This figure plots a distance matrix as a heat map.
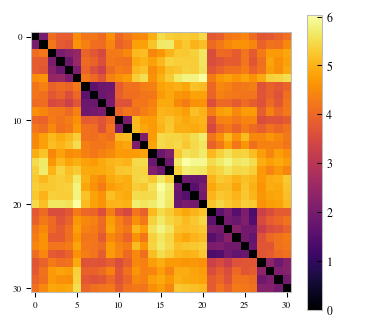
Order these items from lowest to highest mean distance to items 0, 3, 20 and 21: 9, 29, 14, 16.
29, 9, 14, 16
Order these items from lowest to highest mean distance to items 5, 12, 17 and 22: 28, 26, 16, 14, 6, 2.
26, 2, 6, 28, 14, 16
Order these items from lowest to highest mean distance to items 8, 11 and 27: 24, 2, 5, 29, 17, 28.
29, 28, 24, 2, 5, 17
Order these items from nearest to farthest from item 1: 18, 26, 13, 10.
10, 26, 13, 18
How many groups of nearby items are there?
9
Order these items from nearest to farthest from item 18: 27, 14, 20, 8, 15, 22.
20, 8, 27, 22, 14, 15
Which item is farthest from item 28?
5
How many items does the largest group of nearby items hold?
6
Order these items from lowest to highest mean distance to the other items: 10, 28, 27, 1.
27, 28, 10, 1
